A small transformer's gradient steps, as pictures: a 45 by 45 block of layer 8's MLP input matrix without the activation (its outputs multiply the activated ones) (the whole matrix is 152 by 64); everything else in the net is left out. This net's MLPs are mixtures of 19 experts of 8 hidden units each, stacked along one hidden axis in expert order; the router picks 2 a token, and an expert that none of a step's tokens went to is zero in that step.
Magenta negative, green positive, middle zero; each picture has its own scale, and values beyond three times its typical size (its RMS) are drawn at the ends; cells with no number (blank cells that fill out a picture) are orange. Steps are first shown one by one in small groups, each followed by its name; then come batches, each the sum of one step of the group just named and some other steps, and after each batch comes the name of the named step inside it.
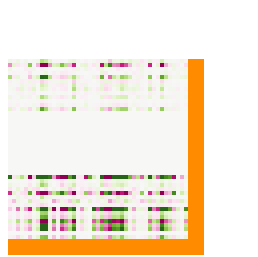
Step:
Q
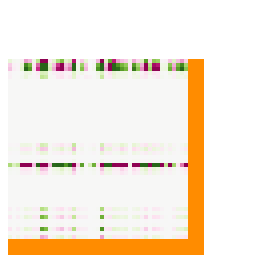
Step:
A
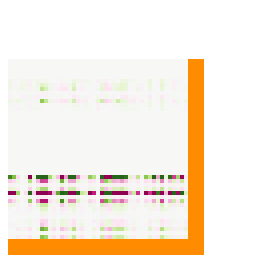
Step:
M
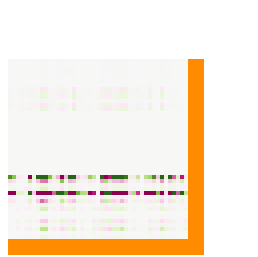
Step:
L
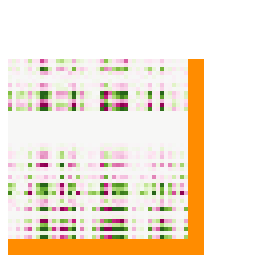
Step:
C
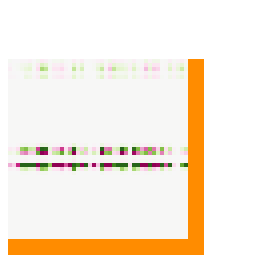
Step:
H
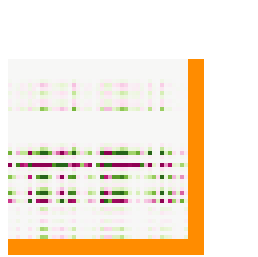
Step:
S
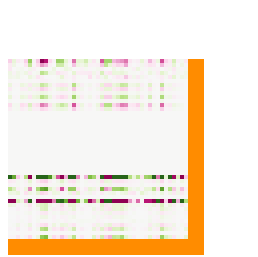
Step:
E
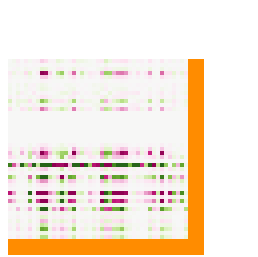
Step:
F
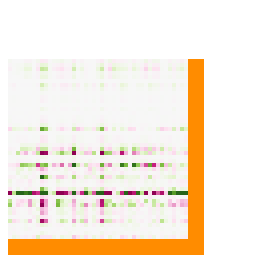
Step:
H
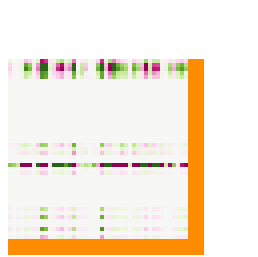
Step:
A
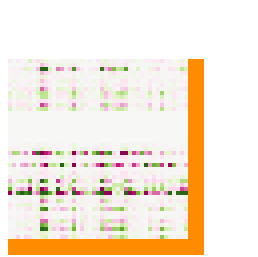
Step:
C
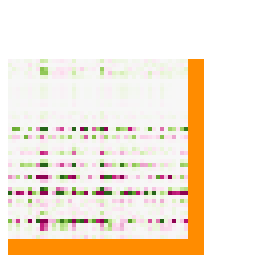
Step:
H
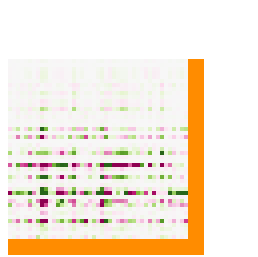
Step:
S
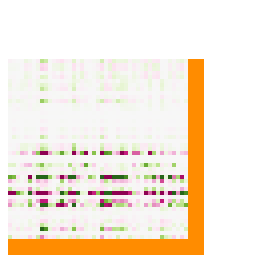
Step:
M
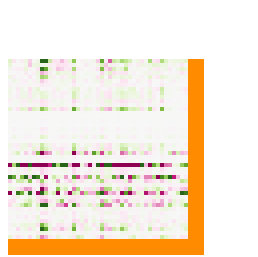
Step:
S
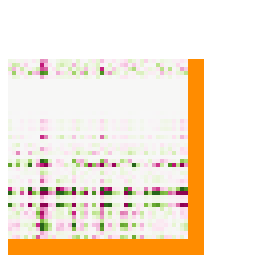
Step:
H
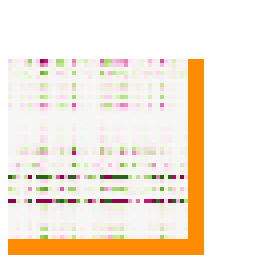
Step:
E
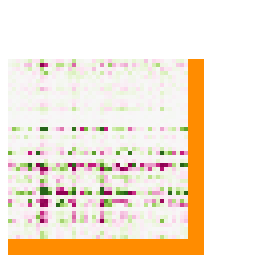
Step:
S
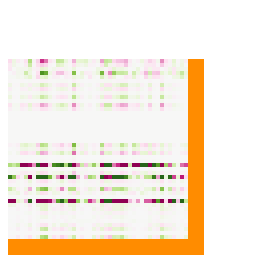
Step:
E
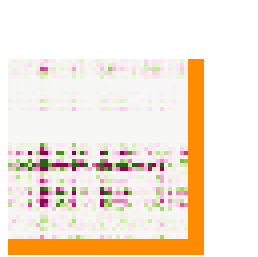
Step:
F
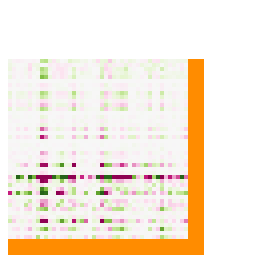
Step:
C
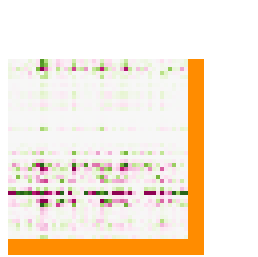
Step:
L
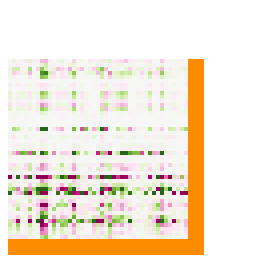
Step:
C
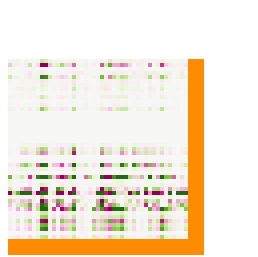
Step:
Q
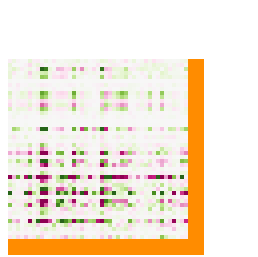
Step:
C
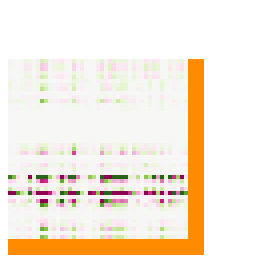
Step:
M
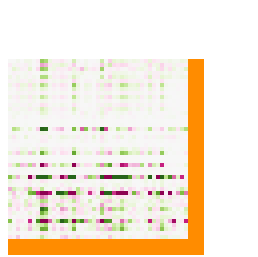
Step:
Q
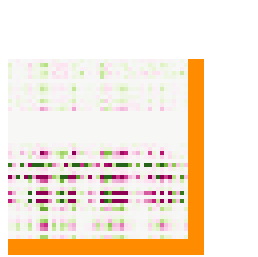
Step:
F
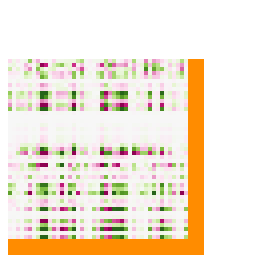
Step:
C
